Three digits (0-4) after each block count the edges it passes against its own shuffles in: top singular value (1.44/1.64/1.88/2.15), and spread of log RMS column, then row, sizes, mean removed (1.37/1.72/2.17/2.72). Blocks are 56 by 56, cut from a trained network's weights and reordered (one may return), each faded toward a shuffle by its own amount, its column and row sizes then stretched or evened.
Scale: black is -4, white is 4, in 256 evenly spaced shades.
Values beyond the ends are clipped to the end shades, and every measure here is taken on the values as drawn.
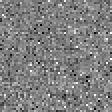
1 0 0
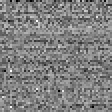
1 0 3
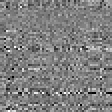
4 0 4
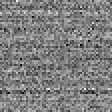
2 1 2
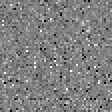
0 1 0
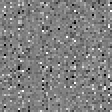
0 3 0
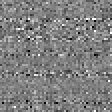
1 0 4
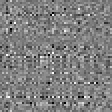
4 1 4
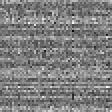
4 3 1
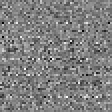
0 1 4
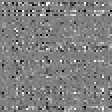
3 3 4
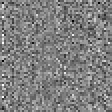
0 3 0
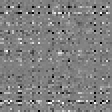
4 3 4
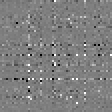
3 2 3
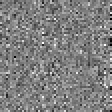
1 3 1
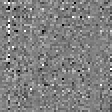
0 3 2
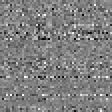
1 1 4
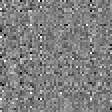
2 2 3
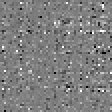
1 3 2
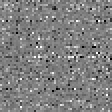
1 1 3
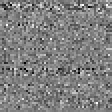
0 0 4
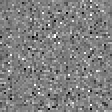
0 1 0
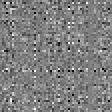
0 4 3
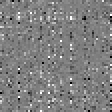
1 3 2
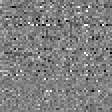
0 0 4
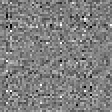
2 2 2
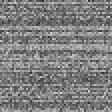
4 0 0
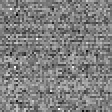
2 2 0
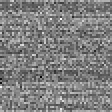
3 1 0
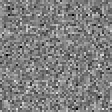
0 1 2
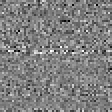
1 1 4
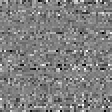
0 2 4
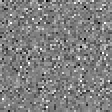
2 0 1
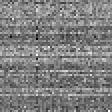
4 2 2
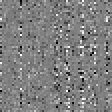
2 4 1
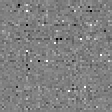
0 1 2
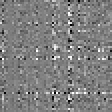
1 4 3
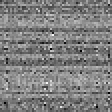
4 3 1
